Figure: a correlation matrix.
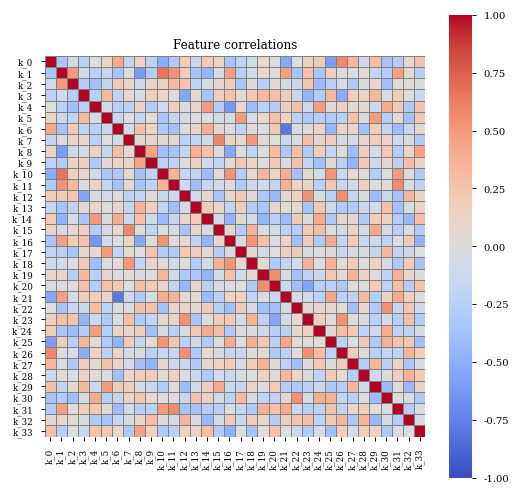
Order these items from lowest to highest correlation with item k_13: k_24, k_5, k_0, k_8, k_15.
k_0, k_5, k_15, k_24, k_8
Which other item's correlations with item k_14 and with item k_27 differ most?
k_19
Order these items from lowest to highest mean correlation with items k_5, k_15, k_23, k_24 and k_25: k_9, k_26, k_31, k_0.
k_9, k_31, k_0, k_26
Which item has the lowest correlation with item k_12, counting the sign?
k_3
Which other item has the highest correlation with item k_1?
k_10
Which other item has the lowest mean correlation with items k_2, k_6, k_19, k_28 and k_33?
k_30
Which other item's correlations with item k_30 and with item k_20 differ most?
k_22
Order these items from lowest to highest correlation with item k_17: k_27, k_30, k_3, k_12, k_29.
k_29, k_27, k_3, k_12, k_30
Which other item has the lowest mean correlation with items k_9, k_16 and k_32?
k_4
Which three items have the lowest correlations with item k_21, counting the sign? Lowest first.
k_6, k_0, k_14
